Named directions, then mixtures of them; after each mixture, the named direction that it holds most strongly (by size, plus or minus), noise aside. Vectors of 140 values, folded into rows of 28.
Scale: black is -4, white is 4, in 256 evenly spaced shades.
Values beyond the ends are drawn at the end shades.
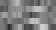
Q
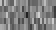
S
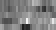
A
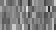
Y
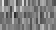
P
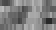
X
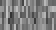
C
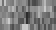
A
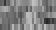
X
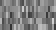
C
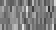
Y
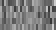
Y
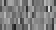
Y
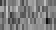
C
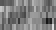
X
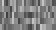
P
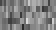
A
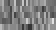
P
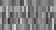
C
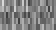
P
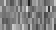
Y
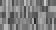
C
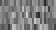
S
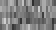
A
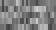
Q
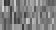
P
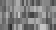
Q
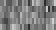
Y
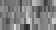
A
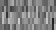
C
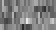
A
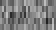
C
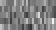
S
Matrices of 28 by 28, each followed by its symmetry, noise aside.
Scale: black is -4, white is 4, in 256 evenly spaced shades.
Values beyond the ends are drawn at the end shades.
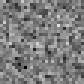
symmetric across the other diagonal.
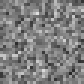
symmetric.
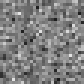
antisymmetric.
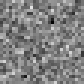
antisymmetric.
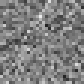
antisymmetric.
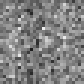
mirrored top to bottom.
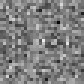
mirrored top to bottom.
